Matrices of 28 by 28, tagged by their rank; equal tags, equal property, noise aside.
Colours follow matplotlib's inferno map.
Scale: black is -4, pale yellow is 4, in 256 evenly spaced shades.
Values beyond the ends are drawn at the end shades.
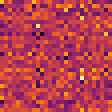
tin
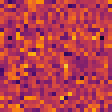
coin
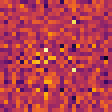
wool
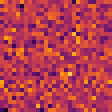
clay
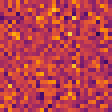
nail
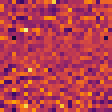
coin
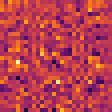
wool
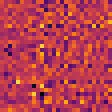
wool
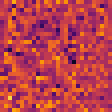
nail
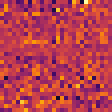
nail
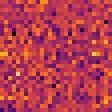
coin
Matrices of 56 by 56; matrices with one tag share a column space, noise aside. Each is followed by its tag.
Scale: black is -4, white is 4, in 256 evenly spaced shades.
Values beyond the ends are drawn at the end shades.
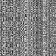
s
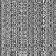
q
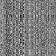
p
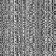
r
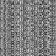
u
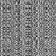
u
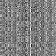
s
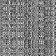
u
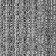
r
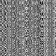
u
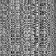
r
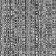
r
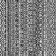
q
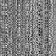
r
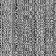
r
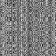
s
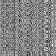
q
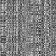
r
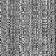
r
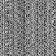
p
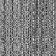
r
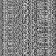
p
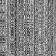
r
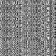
u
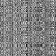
s
